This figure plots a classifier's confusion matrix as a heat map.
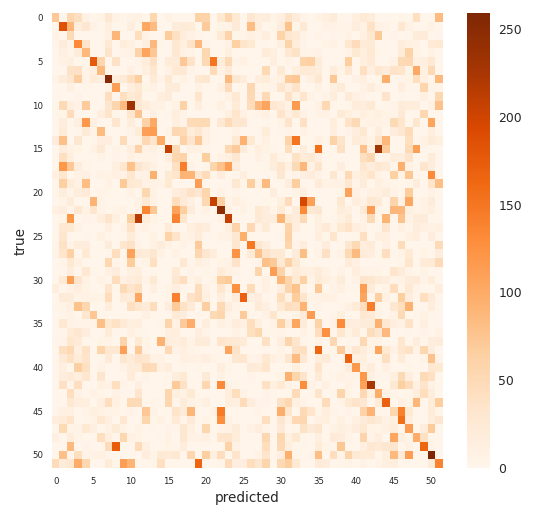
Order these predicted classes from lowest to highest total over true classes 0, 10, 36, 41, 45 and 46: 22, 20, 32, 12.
20, 12, 32, 22
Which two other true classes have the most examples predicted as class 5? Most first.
21, 34
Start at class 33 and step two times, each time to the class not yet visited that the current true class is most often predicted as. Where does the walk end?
22
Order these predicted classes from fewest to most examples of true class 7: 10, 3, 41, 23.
41, 10, 3, 23
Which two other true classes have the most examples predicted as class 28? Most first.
10, 19
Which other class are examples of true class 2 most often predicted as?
8
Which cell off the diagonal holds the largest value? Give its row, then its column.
15, 43
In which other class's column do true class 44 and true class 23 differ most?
11
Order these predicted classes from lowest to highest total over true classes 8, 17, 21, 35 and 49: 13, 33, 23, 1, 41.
13, 41, 1, 23, 33
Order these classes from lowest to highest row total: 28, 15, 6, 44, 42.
28, 6, 44, 42, 15
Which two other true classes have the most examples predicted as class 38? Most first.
35, 49
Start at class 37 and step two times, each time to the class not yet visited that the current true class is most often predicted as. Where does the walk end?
32
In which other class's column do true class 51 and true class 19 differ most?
3
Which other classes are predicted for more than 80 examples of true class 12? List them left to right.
4, 13, 50
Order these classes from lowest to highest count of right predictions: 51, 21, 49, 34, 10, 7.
34, 51, 49, 21, 10, 7
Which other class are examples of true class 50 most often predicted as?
47
